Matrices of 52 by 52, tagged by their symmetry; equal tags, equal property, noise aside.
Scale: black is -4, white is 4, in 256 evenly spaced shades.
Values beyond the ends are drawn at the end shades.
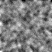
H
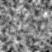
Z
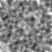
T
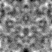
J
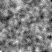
H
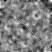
T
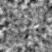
H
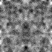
J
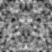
J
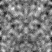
J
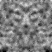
J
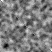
T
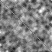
T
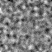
H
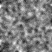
Z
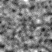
Z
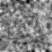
Z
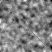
Z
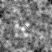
T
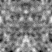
J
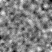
T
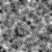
T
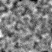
H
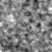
Z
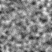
Z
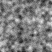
H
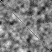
T
